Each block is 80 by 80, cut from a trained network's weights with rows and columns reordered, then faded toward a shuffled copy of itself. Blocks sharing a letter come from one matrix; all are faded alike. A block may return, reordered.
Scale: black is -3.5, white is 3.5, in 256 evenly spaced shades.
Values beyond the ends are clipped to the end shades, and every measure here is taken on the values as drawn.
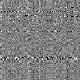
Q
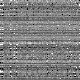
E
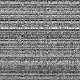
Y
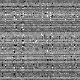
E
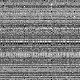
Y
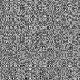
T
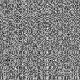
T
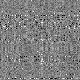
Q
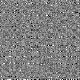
Q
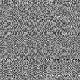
T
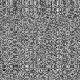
T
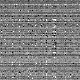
E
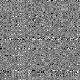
Q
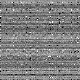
E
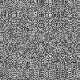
T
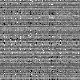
E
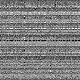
Y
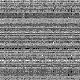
Y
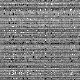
E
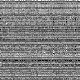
Y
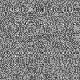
T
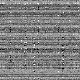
E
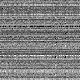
Y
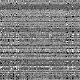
E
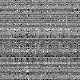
E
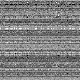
Y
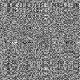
T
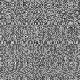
T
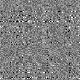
Q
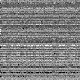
Y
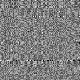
T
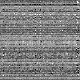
E
